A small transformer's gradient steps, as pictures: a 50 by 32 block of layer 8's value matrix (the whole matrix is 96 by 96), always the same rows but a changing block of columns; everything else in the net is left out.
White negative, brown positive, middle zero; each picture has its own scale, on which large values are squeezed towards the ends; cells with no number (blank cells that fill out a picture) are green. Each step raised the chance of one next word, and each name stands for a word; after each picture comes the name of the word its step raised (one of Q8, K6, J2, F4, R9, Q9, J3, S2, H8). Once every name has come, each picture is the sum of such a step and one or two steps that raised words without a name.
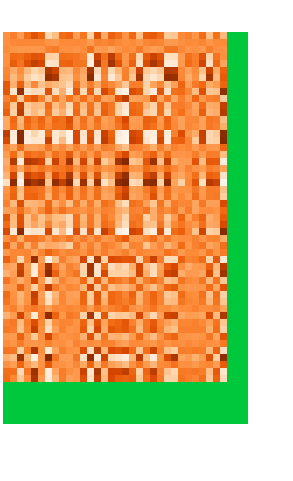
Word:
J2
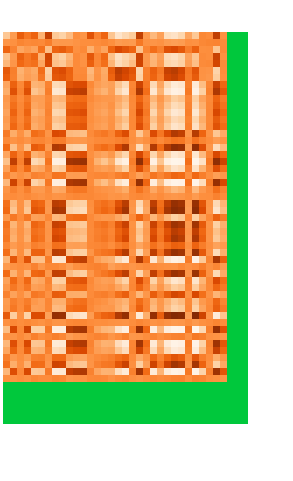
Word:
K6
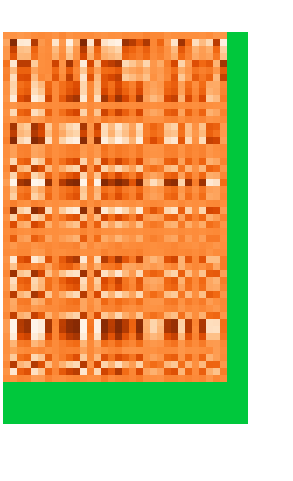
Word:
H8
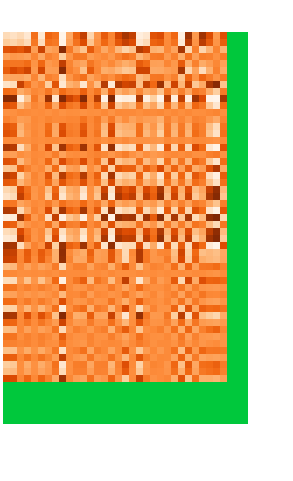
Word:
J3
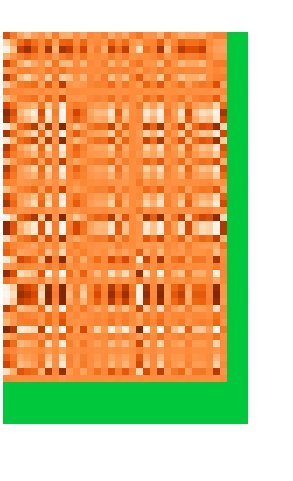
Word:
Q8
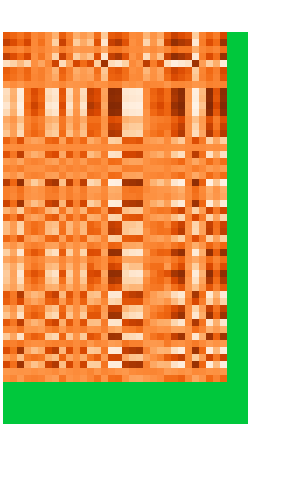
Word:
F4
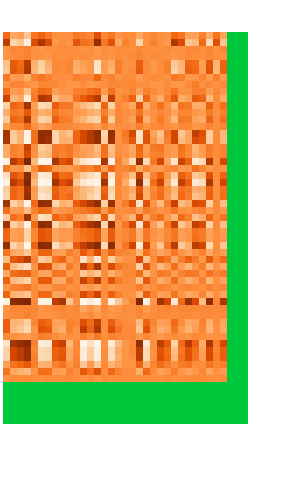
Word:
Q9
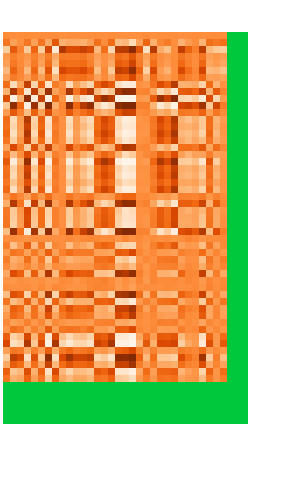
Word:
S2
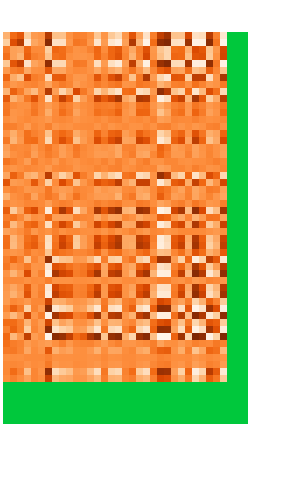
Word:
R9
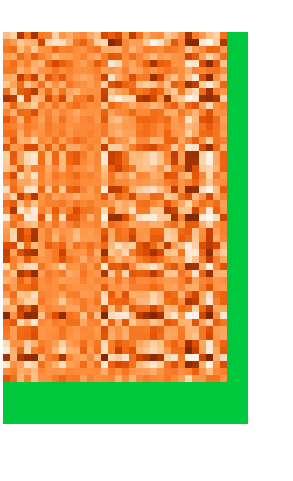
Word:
J3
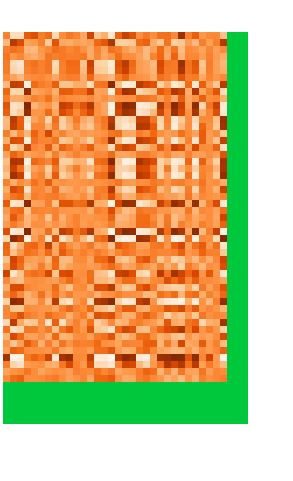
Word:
S2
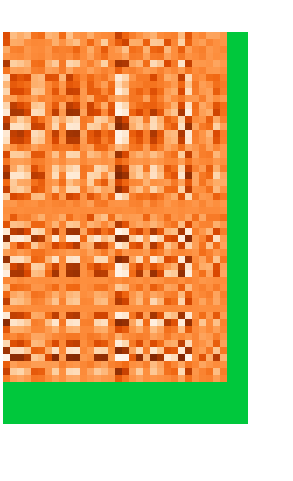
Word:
J2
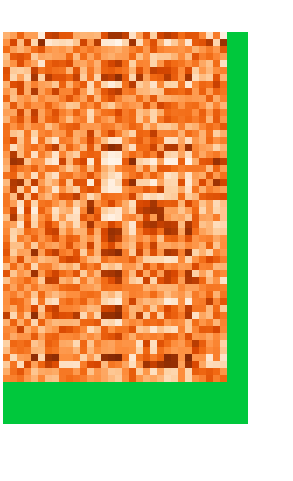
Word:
K6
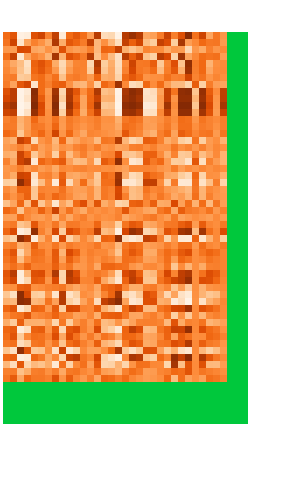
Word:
F4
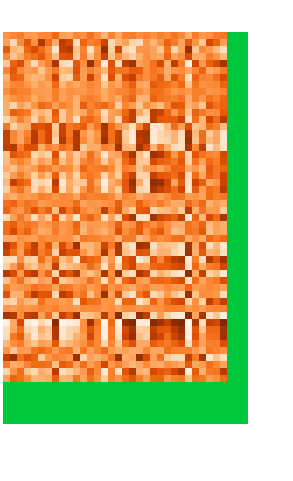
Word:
H8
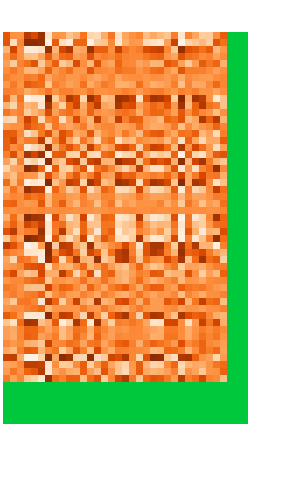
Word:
J3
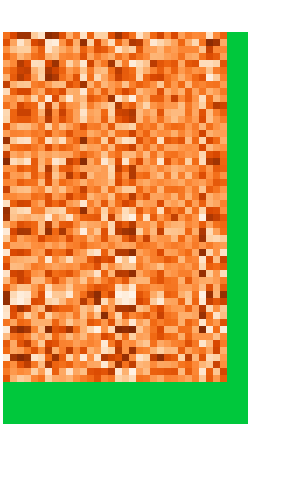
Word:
Q8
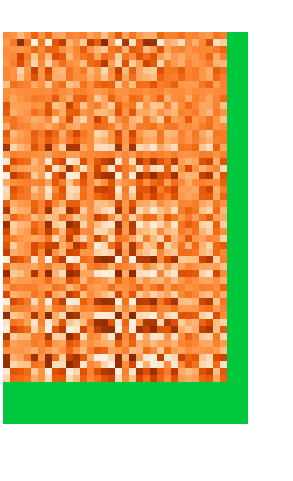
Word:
R9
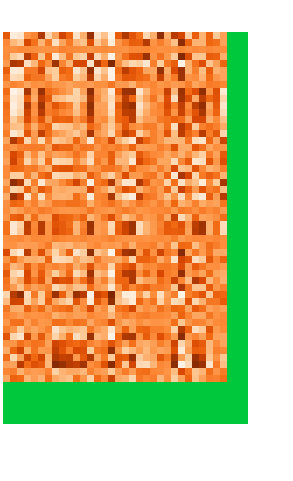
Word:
F4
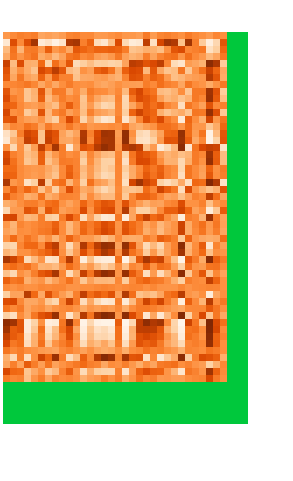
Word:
H8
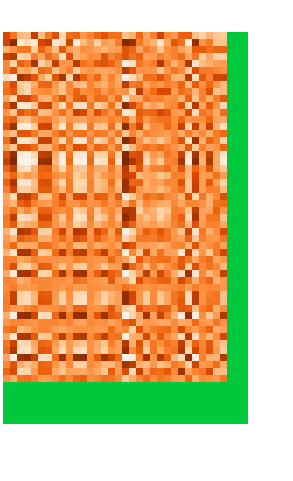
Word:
K6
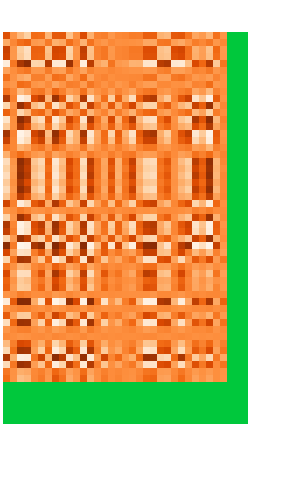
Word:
Q9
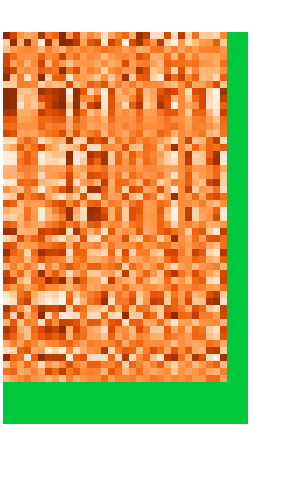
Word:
F4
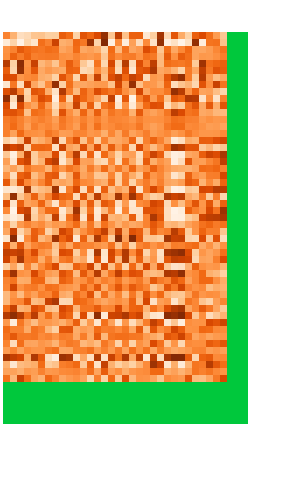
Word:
J3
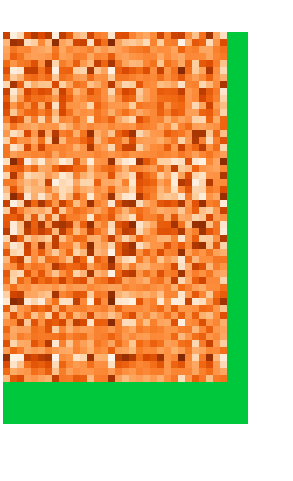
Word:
Q9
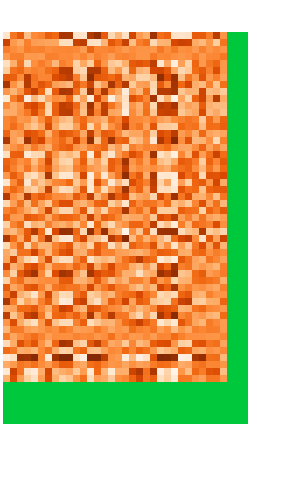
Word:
J2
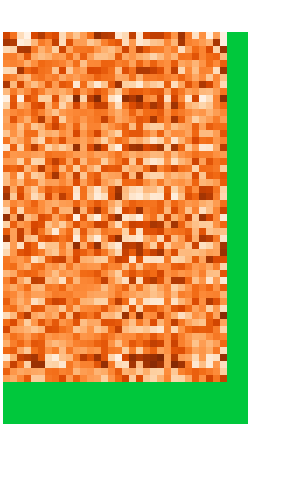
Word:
J3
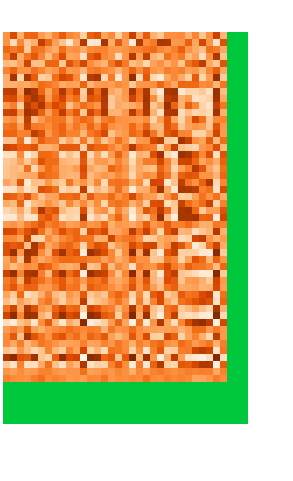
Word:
F4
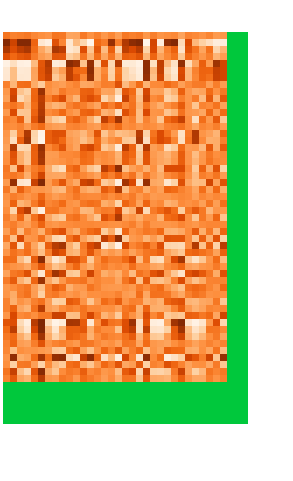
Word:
H8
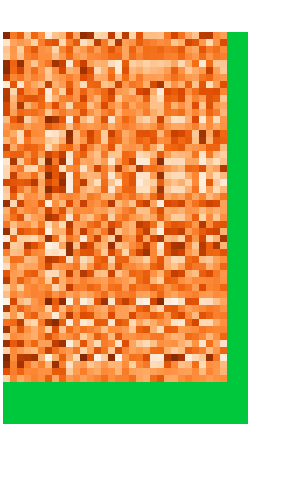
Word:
Q9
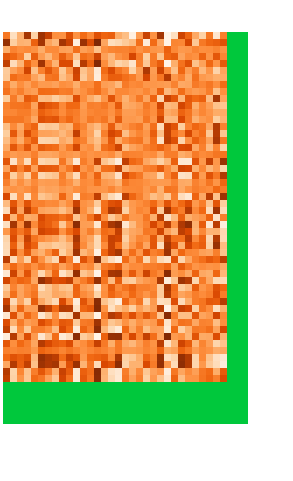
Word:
R9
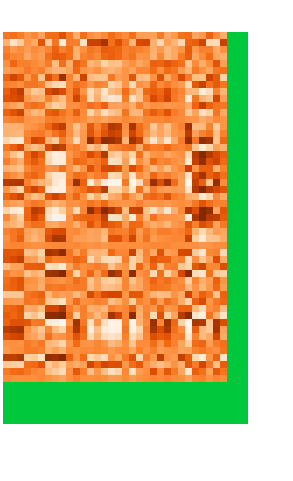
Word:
H8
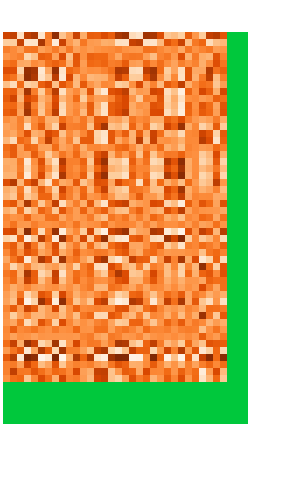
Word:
J2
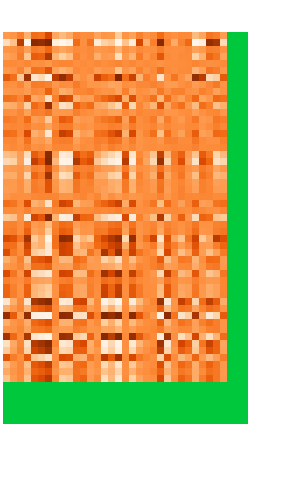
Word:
R9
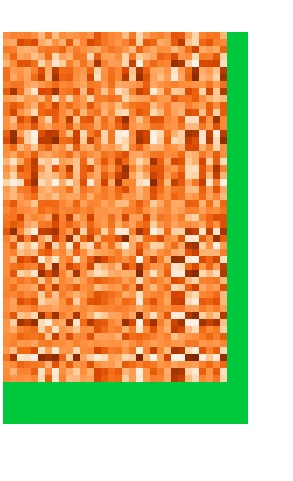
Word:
J2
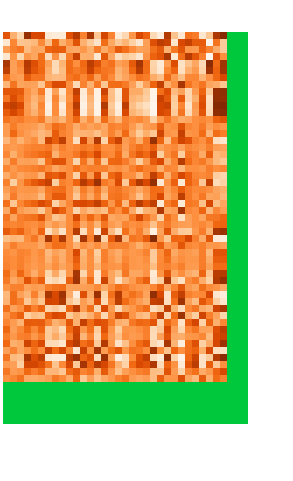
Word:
F4
